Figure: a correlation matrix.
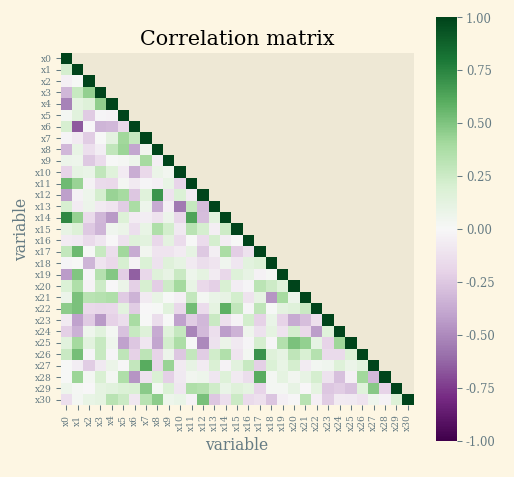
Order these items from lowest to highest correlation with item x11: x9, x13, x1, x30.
x30, x9, x13, x1
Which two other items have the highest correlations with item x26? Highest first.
x17, x1
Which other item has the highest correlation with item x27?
x7
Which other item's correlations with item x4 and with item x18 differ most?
x21
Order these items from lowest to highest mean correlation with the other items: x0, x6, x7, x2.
x6, x2, x0, x7
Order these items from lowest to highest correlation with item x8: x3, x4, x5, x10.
x3, x10, x4, x5
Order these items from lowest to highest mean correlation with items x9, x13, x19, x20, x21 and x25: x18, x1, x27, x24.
x18, x24, x27, x1
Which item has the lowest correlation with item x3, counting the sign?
x23
